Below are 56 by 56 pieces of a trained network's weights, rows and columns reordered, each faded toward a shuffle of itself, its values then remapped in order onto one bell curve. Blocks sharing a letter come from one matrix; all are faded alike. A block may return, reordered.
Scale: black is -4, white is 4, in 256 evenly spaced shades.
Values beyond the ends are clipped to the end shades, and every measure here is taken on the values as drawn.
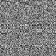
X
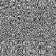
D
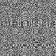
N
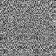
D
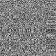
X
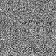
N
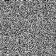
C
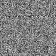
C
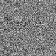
X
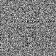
C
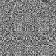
X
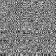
D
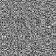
D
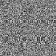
X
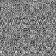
N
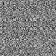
X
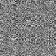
N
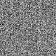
C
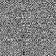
X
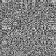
X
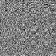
N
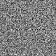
C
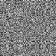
N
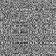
N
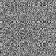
N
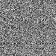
C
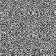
X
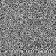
X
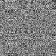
D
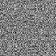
D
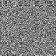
X
